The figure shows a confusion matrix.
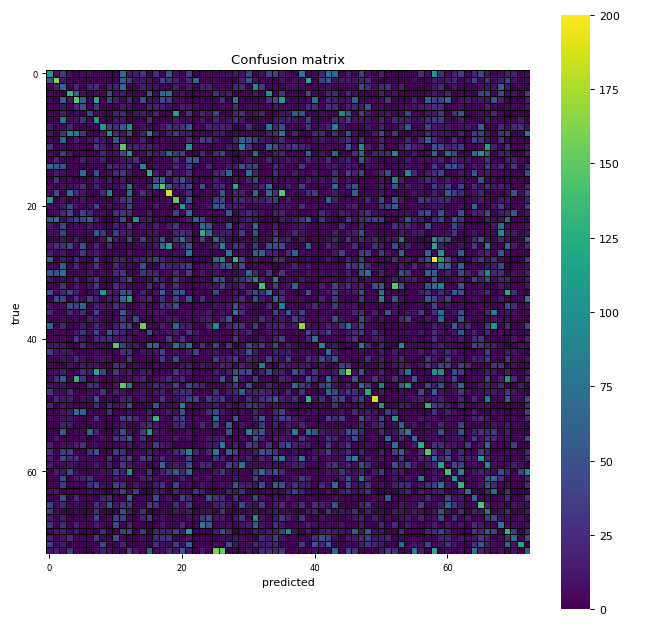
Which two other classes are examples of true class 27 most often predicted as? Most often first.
59, 21
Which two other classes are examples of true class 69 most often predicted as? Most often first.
21, 36
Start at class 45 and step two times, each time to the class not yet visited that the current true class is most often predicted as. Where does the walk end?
2
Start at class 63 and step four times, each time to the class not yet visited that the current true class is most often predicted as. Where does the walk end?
12
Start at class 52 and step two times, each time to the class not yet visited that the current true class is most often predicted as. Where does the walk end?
17
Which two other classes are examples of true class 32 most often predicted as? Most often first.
52, 59
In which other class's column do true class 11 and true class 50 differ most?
57
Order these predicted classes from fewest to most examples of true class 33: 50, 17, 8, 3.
3, 17, 50, 8
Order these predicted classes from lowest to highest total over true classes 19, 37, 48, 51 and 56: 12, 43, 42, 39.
39, 12, 43, 42
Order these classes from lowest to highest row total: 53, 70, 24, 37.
53, 37, 70, 24
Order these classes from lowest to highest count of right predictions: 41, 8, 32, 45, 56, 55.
55, 41, 8, 56, 32, 45
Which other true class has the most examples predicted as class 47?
11
